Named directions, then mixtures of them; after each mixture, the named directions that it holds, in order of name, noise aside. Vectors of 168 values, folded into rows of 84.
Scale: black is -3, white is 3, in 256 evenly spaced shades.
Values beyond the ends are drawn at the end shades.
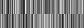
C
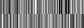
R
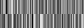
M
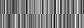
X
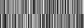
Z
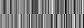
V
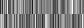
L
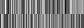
C, R, Z.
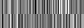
R.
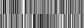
C, M.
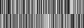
C, L, R.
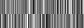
Z.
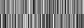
Z.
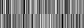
C, M, R.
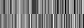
V, Z.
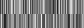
L, M, Z.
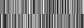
Z.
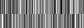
L, R, X.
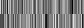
L.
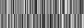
C, L, R.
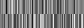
M, V.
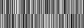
C.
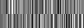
M, V.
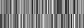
M, R, V.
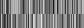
C, M, Z.
